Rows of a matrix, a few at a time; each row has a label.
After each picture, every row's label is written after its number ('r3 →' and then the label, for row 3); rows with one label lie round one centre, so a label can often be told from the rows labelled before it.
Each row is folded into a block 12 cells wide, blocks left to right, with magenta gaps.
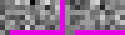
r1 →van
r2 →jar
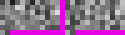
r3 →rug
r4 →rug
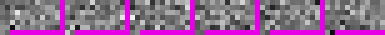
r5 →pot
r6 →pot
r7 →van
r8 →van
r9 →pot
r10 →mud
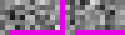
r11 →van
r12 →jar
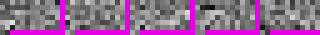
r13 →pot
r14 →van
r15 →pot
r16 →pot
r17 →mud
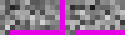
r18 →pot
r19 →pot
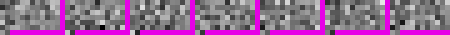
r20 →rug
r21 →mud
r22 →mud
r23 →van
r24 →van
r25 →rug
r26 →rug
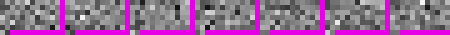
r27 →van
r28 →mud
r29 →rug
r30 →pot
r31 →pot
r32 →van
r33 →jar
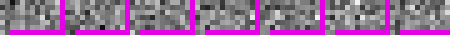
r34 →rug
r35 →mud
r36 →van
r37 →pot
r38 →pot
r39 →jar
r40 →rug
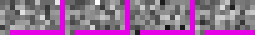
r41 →rug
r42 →jar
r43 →mud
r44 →jar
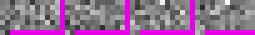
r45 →rug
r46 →mud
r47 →jar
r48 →jar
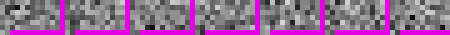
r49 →pot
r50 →rug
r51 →van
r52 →mud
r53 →jar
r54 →rug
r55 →van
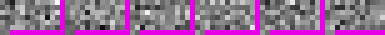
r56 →rug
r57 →mud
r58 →pot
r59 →van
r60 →jar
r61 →pot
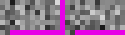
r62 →rug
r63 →mud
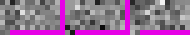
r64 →rug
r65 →mud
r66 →jar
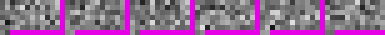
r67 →rug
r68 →jar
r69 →rug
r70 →pot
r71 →pot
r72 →jar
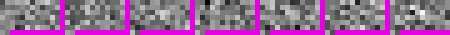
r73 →van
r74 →rug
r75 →mud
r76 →rug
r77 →mud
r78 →van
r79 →mud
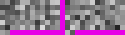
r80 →rug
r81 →van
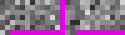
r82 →van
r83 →rug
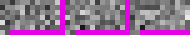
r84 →rug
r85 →van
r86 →pot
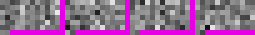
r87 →rug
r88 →van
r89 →van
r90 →pot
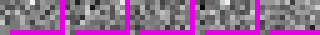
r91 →jar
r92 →rug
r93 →mud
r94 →jar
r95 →van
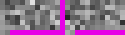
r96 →jar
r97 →pot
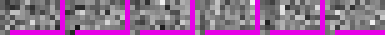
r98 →pot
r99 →pot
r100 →jar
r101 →rug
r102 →rug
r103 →pot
